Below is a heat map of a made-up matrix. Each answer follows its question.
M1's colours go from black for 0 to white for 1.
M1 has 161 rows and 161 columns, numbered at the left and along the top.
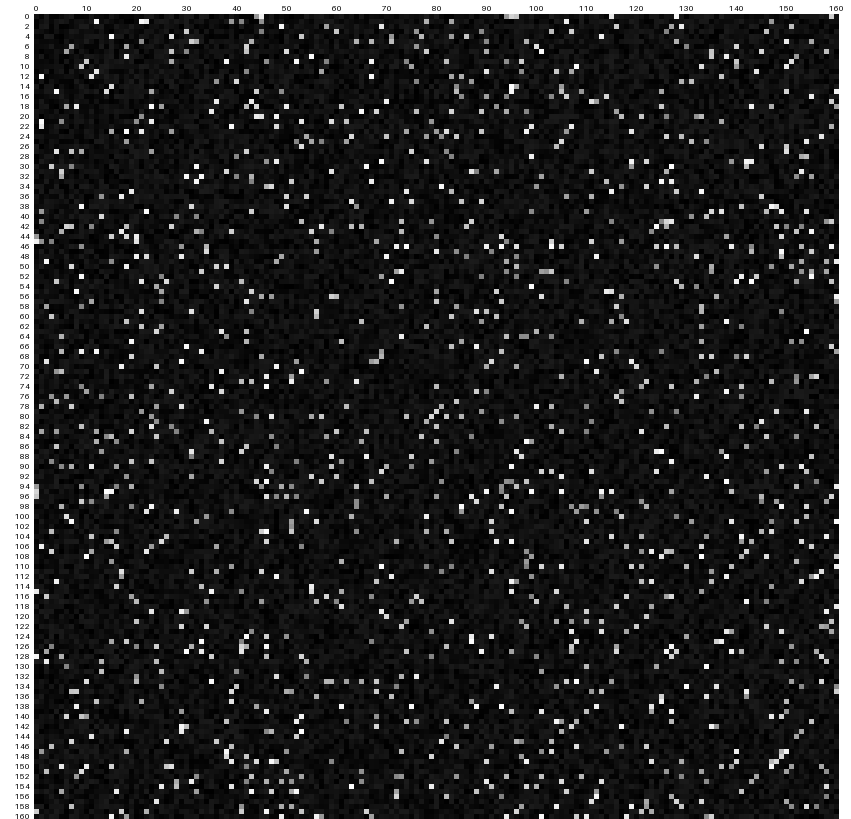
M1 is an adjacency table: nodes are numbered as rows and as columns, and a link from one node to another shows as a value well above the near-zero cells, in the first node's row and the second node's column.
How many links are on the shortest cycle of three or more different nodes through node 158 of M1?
4
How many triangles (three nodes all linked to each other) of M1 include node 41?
3
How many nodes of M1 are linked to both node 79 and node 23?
3
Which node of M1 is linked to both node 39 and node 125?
node 137
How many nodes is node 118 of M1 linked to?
5
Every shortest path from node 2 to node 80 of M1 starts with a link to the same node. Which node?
node 127
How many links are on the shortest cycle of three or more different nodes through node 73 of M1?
3
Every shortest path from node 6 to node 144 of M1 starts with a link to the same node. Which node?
node 42
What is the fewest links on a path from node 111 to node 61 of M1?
4
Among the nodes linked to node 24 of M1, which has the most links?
node 126
